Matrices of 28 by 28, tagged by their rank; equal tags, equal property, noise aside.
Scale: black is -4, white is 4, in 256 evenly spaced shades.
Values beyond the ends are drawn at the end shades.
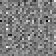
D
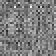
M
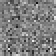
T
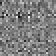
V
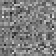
T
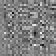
V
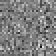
D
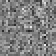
T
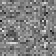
V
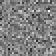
D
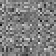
M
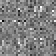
M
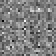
V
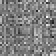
V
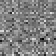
V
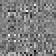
M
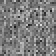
T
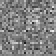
V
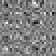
M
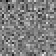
V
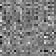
M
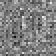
T
